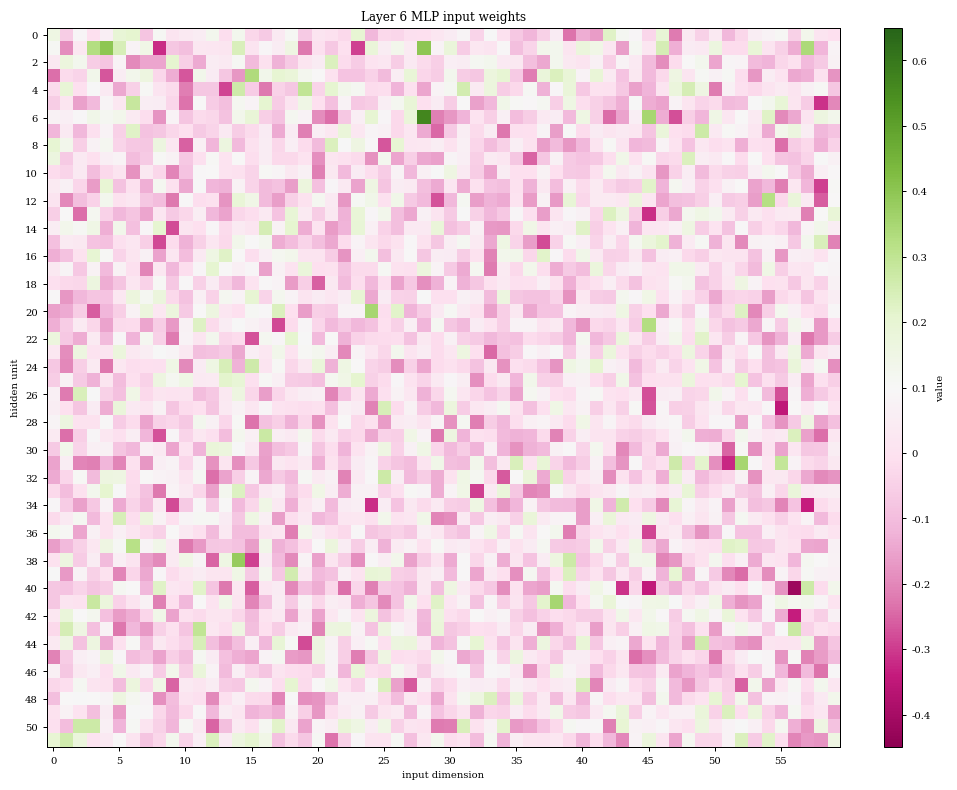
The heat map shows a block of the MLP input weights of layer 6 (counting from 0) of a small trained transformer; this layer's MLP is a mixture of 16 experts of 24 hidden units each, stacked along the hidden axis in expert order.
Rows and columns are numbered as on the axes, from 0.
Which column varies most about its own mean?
45
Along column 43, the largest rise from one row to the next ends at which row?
41
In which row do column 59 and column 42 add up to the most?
13
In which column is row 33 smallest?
32
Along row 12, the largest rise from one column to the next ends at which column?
54
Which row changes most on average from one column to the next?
1
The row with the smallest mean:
40
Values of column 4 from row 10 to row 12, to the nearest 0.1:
0 0.2 0.1
